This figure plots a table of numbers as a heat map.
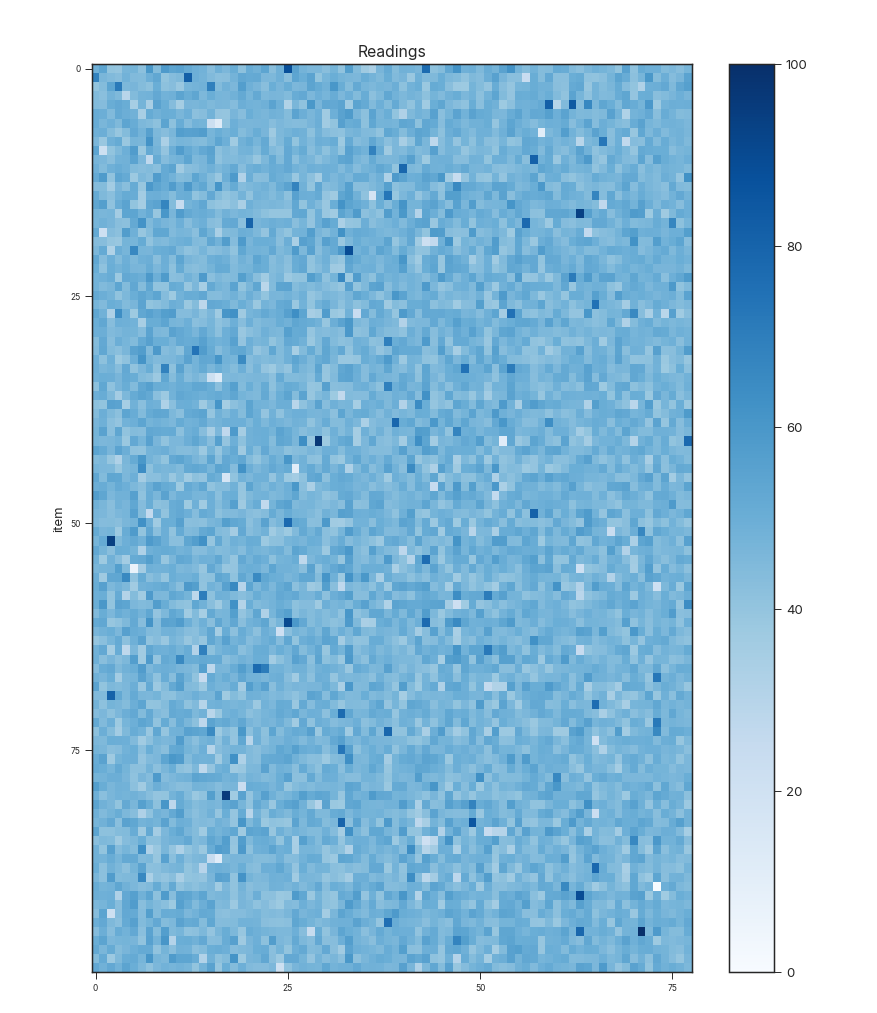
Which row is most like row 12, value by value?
59
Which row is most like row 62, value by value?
99
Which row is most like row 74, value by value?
82
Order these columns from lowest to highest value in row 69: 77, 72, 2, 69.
69, 77, 72, 2
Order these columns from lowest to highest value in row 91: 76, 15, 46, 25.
25, 15, 76, 46
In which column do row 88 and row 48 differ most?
65
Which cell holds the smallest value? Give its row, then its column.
90, 73
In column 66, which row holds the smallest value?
15
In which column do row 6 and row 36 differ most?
16
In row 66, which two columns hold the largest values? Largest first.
21, 22
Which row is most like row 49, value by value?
10
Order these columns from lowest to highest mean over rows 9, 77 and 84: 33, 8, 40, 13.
8, 13, 40, 33
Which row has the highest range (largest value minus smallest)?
41
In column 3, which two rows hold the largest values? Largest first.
2, 27
